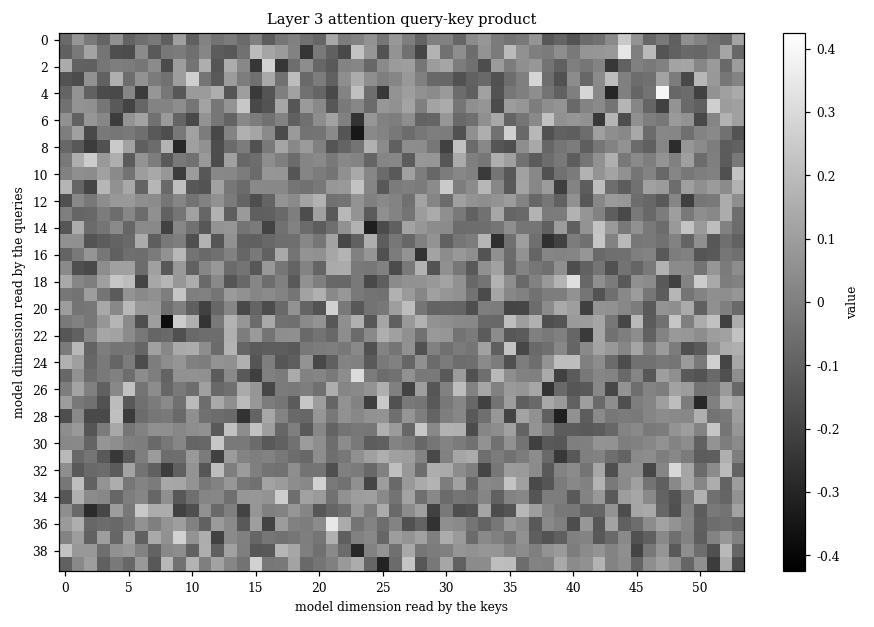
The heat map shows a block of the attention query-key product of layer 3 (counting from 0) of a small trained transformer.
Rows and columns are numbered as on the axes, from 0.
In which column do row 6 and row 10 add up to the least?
9
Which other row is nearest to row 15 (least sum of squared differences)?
0
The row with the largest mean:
33
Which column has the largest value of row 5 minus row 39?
51
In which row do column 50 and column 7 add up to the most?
18
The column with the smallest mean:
2
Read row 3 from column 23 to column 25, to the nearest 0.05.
0.15 0.05 0
